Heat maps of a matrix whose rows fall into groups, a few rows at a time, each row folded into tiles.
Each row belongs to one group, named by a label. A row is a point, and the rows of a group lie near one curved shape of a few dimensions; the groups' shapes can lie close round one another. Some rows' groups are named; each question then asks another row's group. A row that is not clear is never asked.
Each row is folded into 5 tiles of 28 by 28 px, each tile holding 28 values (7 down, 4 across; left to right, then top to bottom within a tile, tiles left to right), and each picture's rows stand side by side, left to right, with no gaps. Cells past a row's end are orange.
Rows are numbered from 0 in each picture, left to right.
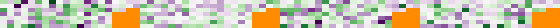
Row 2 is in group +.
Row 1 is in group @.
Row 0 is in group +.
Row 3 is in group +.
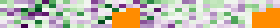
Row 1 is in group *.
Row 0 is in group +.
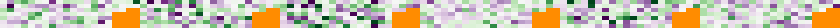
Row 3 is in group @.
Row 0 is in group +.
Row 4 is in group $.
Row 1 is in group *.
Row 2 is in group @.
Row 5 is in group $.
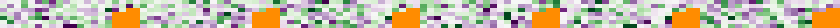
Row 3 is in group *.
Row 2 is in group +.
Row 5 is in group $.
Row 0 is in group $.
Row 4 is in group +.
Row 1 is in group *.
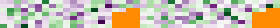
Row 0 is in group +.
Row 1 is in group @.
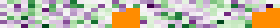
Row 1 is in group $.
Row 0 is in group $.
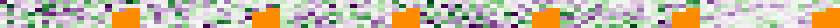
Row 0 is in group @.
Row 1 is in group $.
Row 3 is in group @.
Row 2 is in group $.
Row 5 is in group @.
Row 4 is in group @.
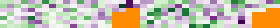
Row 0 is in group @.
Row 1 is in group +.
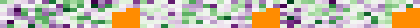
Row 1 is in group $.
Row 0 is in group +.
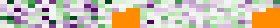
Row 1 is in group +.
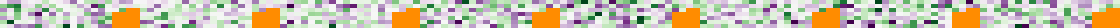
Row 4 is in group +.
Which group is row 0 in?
+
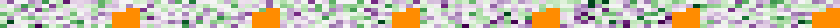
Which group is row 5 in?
+
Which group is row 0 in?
@
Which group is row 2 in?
+
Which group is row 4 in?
$
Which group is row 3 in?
*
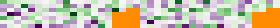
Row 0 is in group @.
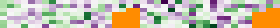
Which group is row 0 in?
$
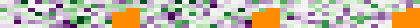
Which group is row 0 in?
+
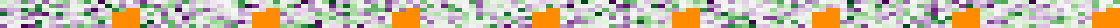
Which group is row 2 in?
+
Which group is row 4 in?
+
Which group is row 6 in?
$
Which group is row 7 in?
+
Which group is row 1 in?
@
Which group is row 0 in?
+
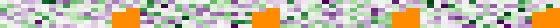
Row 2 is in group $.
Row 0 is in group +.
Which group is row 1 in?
@
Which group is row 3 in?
$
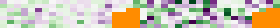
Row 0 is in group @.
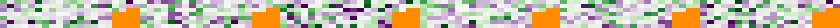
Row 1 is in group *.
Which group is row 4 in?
$
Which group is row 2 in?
@
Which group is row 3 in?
$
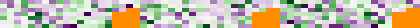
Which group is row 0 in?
$
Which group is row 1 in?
+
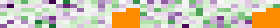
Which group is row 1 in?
*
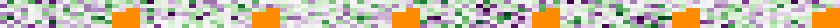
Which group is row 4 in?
*
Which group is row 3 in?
*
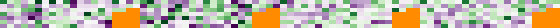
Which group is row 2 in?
@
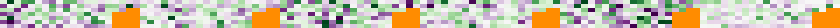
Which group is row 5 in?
@
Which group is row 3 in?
+
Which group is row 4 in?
+
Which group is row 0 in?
*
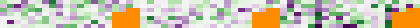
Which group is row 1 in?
@
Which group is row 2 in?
$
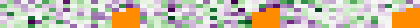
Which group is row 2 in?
*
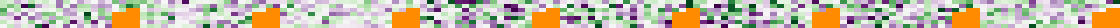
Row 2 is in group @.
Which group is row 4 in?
@
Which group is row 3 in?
$
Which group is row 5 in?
$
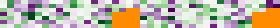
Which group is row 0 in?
@
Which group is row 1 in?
@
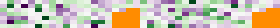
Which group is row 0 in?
@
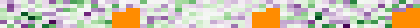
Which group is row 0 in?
$
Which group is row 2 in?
$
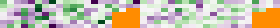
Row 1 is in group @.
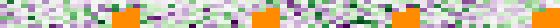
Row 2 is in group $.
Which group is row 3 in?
+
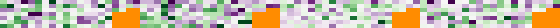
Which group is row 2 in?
+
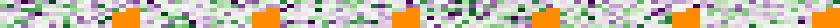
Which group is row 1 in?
$
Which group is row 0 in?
+
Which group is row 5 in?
+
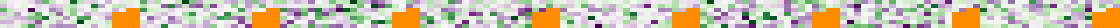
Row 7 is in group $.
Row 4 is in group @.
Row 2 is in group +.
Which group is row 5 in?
$
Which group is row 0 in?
+
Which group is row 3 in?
@
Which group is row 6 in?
+
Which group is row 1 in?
$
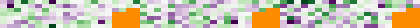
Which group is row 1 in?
*
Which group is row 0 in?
+
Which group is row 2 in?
*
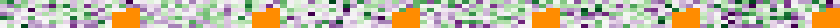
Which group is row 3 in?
$
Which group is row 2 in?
*
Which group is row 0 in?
@
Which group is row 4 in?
+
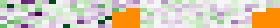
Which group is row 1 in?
@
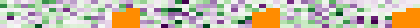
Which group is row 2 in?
*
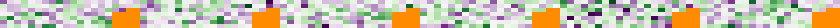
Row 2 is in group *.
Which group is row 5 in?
+
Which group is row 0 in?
$
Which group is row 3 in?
+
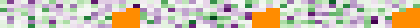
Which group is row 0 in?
$
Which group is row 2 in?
*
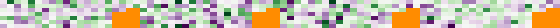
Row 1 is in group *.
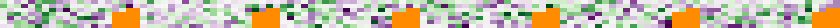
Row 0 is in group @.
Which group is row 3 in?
*
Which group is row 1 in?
@
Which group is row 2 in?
@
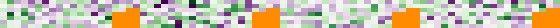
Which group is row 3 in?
$
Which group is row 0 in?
$
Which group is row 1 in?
+
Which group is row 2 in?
+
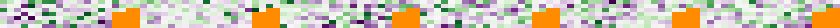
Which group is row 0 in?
$
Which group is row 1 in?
@
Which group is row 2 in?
$
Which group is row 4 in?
+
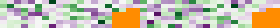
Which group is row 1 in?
+
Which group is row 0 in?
+
